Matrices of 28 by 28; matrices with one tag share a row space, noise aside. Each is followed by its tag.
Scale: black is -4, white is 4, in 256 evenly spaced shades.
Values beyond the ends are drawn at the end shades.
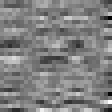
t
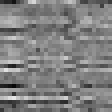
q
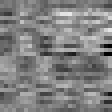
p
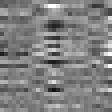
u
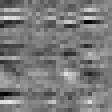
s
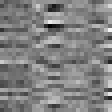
u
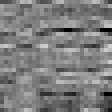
p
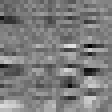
s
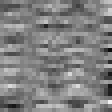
t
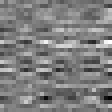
p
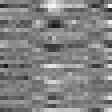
u
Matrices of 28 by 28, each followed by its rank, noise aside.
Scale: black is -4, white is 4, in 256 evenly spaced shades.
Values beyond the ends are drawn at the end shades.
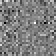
four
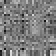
three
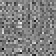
four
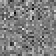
five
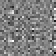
five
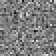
seven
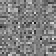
five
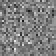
seven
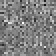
six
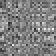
four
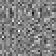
six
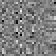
three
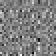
four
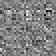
four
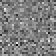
six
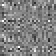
four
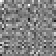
five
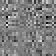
three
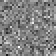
seven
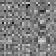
three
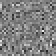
four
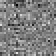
five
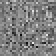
six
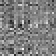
three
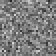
six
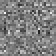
five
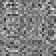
six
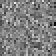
seven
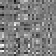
three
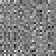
three
